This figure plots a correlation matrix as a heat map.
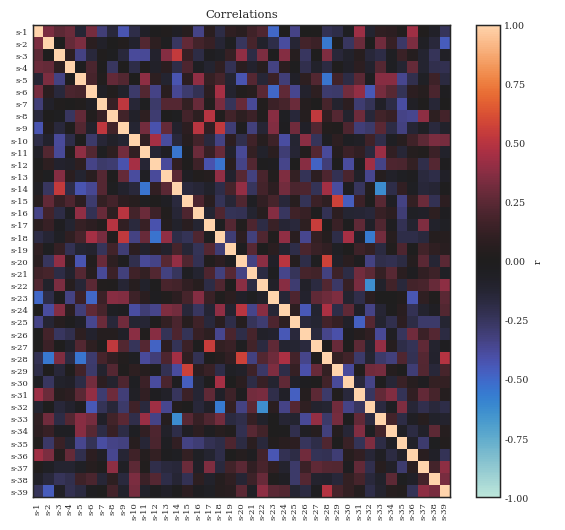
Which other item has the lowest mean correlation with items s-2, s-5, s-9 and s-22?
s-35
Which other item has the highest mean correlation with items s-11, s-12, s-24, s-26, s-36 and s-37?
s-10
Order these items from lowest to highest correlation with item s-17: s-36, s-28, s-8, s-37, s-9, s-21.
s-36, s-28, s-9, s-21, s-37, s-8
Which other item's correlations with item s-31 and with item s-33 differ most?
s-9
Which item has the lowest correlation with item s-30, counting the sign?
s-15
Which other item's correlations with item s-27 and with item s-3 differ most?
s-14
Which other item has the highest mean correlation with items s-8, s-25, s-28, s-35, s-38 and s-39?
s-23
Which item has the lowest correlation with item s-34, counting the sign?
s-28
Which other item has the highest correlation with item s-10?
s-12
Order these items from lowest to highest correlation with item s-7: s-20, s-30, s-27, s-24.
s-27, s-30, s-24, s-20
